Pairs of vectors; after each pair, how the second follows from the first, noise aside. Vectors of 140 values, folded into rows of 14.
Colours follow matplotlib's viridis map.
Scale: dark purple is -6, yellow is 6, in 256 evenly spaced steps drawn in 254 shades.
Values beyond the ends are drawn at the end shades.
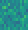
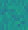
reversed, negated, shrunk.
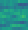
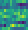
scaled up.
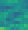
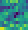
scaled up.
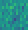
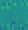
partly zeroed.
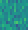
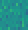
wrapped around, partly zeroed.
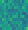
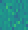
wrapped around, partly zeroed.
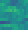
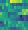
wrapped around, negated, scaled up.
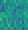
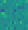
partly zeroed.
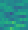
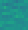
reversed, negated, shrunk.
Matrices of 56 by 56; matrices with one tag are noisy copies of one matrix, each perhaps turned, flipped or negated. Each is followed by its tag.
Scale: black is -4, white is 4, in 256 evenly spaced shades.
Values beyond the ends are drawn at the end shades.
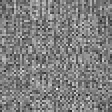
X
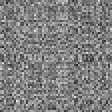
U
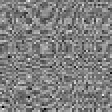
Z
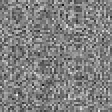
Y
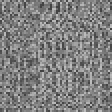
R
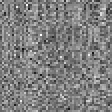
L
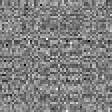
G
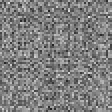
U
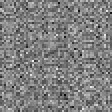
U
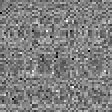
Y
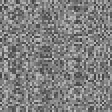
Y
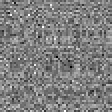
Y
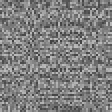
G
